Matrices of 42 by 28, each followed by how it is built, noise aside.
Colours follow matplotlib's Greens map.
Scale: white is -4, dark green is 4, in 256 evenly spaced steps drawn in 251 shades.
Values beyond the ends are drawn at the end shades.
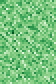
Toeplitz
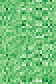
low rank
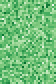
noise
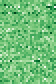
uneven rows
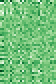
low rank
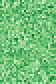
noise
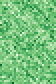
Toeplitz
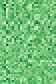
low rank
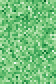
noise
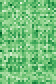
blocks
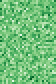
noise
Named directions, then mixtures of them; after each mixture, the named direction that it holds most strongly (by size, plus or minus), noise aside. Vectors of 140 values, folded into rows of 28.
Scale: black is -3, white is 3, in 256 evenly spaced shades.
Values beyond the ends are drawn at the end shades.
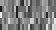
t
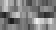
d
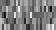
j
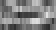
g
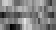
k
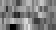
k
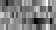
d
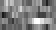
d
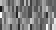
t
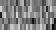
t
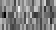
j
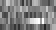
g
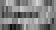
g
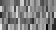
t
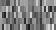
j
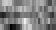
k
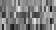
j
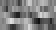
d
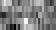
k
